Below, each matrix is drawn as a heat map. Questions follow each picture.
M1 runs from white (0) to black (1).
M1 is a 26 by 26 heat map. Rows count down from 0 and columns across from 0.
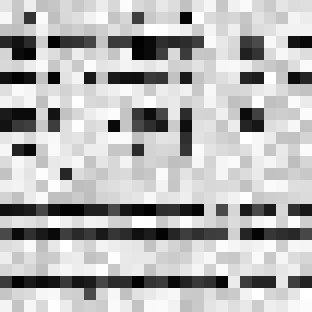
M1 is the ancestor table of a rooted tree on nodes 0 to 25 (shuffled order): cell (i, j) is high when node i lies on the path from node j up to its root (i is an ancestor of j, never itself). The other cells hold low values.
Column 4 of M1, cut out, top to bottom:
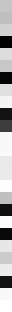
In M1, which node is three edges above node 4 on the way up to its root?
6
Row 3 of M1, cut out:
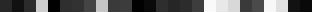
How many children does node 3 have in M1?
3
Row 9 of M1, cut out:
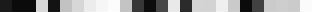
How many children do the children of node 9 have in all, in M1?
4
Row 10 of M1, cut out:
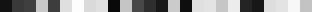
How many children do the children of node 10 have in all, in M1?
2
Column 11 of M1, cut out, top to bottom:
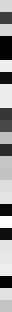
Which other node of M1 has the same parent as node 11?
2
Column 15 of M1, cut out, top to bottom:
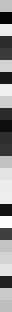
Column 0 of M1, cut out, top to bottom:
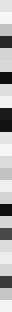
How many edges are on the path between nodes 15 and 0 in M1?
6
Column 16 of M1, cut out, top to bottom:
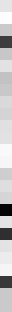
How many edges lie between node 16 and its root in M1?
4
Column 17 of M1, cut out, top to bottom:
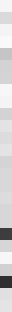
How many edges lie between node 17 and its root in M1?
2
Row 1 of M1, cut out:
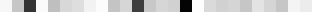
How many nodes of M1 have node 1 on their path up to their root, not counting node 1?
3
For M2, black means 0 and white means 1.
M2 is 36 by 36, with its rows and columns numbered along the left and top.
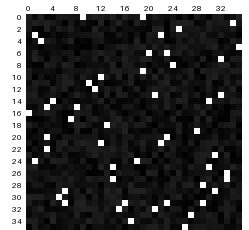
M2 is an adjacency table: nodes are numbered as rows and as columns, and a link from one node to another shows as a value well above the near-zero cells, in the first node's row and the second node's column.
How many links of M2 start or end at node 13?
3
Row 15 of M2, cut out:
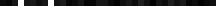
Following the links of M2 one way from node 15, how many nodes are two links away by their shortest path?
3
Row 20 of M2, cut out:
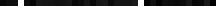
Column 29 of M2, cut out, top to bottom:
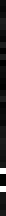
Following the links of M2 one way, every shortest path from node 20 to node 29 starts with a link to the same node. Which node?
node 23
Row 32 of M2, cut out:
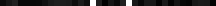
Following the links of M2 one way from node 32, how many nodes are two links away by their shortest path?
4
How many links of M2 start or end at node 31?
6
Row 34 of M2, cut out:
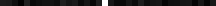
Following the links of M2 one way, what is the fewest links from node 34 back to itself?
7
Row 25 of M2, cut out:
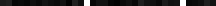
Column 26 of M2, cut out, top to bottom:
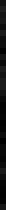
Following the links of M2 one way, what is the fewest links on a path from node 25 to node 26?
4
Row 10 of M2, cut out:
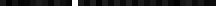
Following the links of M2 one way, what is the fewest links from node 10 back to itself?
3
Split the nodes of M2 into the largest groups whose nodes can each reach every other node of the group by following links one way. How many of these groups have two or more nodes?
4
